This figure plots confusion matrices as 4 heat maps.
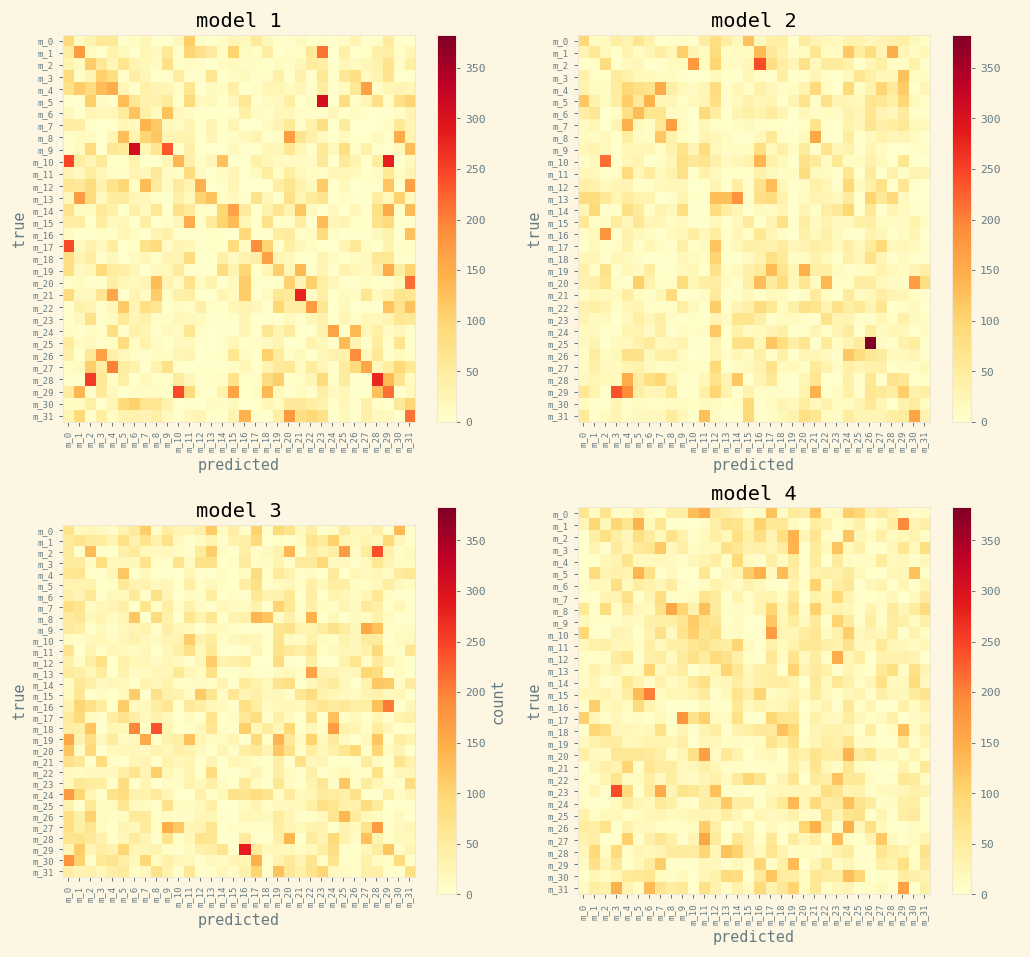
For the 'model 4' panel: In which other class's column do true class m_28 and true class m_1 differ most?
m_29
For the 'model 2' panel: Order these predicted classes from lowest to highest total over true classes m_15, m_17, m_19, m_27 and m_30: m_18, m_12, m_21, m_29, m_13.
m_13, m_29, m_21, m_18, m_12
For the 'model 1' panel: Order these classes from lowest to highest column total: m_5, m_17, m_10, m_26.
m_17, m_26, m_10, m_5
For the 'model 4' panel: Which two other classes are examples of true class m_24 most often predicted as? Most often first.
m_19, m_13
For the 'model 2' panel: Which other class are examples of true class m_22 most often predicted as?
m_12
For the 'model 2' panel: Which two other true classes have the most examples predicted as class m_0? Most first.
m_5, m_13
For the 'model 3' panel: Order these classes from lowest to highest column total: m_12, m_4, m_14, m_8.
m_14, m_4, m_12, m_8
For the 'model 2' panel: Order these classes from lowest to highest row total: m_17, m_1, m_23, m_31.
m_23, m_17, m_31, m_1
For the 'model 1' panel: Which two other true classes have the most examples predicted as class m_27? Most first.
m_4, m_21
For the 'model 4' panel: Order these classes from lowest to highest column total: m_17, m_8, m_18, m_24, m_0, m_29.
m_0, m_8, m_18, m_29, m_17, m_24
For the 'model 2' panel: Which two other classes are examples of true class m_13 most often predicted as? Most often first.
m_14, m_12
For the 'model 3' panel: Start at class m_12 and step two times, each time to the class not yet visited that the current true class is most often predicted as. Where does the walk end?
m_22
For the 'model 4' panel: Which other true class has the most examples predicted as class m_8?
m_2
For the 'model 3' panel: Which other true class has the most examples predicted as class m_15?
m_24
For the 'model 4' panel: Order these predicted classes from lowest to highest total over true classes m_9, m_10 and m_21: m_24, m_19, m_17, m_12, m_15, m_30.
m_15, m_30, m_19, m_12, m_24, m_17
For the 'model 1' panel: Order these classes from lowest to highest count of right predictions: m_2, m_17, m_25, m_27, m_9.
m_2, m_25, m_27, m_17, m_9
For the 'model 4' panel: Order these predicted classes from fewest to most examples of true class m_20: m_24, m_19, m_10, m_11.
m_19, m_10, m_24, m_11
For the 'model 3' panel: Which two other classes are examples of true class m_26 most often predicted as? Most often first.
m_25, m_2
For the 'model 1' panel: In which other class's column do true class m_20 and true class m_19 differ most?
m_29
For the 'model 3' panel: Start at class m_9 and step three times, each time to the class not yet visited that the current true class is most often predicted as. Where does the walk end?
m_20
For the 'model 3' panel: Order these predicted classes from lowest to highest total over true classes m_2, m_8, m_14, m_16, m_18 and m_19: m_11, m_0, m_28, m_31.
m_31, m_11, m_0, m_28
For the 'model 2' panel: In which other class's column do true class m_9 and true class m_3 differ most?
m_29
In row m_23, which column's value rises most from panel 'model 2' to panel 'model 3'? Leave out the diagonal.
m_25
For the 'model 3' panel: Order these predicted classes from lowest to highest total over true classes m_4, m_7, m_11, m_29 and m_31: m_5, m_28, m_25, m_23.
m_25, m_23, m_28, m_5
